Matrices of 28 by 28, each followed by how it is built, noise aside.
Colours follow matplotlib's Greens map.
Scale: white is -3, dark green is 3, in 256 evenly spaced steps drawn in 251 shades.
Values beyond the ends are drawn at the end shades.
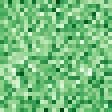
Hankel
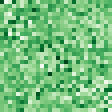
block diagonal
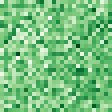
Hankel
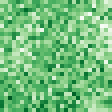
smooth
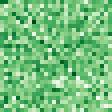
diagonal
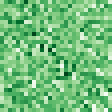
block diagonal
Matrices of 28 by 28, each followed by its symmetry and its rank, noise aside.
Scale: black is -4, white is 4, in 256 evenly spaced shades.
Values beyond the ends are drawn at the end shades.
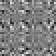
antisymmetric, rank two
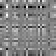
no symmetry, rank two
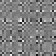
symmetric, rank two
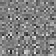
no symmetry, rank four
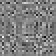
no symmetry, rank three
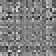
antisymmetric, rank four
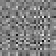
antisymmetric, rank two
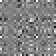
symmetric, rank three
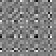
symmetric, rank two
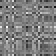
no symmetry, rank two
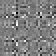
no symmetry, rank three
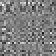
no symmetry, rank four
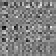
no symmetry, rank three
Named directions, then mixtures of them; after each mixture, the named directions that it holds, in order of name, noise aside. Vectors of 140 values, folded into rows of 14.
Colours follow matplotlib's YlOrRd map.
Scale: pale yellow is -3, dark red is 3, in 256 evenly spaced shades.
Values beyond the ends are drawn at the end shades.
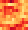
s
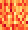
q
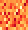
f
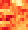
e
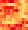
s.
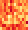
q, s.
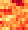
e.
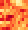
e.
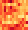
q, s.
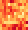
q, s.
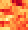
e.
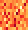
f.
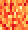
f, q.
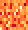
f, q.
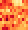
e, q.
